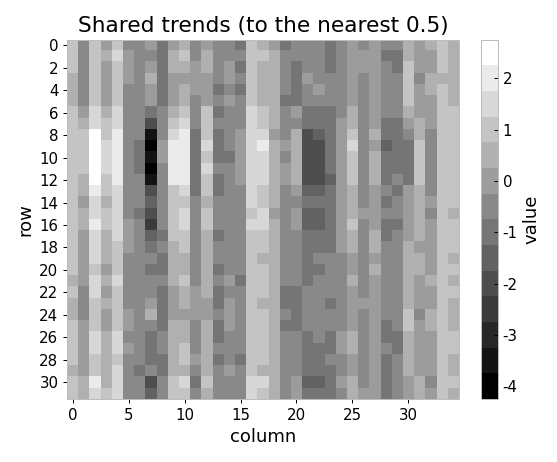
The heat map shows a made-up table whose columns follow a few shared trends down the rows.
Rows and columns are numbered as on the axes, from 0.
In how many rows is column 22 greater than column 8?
11
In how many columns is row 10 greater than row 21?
18
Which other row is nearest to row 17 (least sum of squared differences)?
14
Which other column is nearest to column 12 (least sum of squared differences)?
3
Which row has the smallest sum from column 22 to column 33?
9
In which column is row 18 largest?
2
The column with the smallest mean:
7
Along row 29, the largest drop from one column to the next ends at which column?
5
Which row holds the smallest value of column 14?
10
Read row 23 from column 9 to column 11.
0 0.5 0
